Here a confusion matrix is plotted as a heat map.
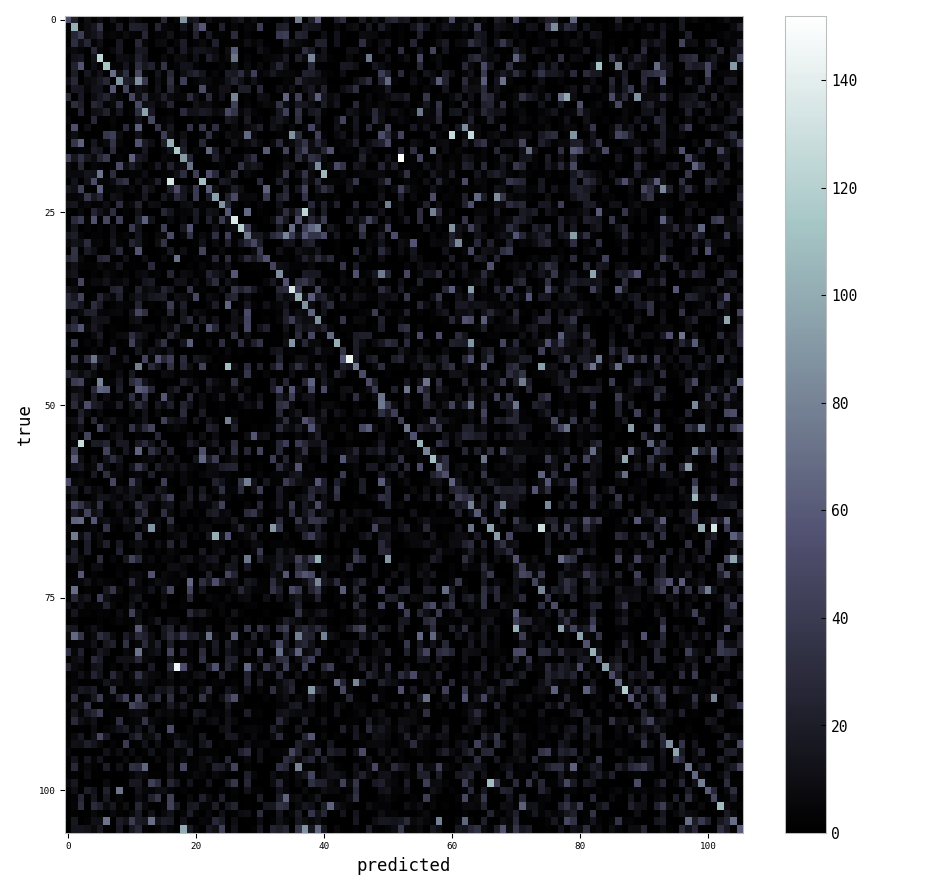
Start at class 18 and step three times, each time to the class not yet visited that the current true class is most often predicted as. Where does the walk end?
37
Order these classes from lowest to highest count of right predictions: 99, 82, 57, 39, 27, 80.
99, 39, 80, 82, 57, 27
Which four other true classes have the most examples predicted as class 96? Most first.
41, 73, 17, 3
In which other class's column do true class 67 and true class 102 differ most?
23
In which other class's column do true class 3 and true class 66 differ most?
74
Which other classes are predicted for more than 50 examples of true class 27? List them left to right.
19, 35, 38, 39, 60, 99
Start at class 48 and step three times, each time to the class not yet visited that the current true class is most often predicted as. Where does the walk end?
101
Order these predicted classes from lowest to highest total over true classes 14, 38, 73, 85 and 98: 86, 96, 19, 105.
86, 105, 19, 96
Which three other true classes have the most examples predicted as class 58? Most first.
104, 8, 41
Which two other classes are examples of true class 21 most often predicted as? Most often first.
16, 92
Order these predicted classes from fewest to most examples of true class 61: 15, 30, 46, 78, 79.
78, 15, 46, 79, 30
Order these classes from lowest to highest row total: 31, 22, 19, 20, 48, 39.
31, 20, 39, 19, 22, 48
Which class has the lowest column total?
84
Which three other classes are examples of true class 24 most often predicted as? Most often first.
50, 63, 77
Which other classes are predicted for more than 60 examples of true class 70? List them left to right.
28, 39, 50, 77, 104
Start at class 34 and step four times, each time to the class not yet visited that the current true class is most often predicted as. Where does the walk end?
11
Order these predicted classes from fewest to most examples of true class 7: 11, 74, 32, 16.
32, 16, 74, 11
